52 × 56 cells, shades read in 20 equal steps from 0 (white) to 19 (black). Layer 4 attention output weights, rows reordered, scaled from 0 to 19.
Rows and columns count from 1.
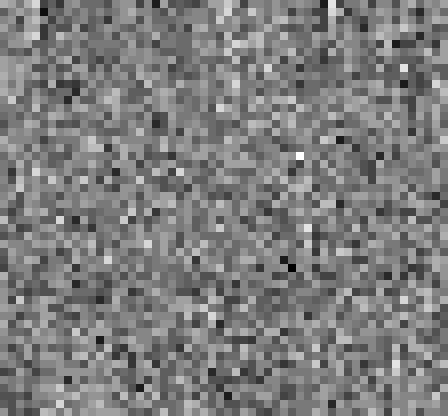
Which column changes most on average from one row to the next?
36
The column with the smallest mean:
5
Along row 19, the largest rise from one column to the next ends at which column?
14
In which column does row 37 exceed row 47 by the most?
50
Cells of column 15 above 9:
27
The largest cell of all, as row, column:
34, 37
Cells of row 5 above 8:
37
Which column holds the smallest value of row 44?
40
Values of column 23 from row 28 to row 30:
10 10 13
